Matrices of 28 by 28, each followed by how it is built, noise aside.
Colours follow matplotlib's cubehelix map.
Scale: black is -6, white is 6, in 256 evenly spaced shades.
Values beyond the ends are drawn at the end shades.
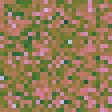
repeating rows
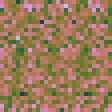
repeating columns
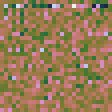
uneven rows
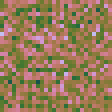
blocks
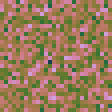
repeating columns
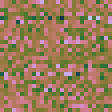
uneven rows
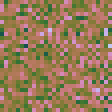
low rank
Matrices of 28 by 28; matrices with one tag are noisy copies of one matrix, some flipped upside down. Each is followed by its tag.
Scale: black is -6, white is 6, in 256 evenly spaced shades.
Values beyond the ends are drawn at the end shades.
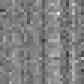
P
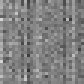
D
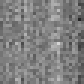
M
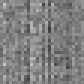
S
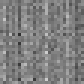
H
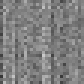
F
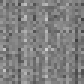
H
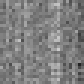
M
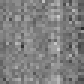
M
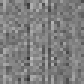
S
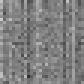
D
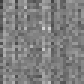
F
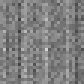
H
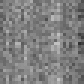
M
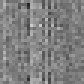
S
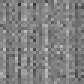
H
